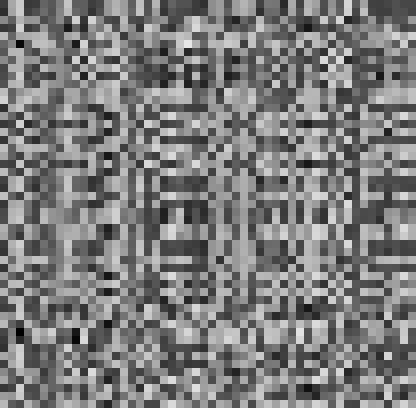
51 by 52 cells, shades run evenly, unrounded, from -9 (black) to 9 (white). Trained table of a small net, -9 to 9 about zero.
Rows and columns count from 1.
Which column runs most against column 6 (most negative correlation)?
16
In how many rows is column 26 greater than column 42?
26
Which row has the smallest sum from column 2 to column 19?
10
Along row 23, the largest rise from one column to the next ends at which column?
37
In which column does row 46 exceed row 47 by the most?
44
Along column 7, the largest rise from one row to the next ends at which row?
42
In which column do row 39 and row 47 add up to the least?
39
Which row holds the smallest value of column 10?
43
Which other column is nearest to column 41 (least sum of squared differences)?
36
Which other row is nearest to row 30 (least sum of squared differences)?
48
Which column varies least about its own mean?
45
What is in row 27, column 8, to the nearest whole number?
1
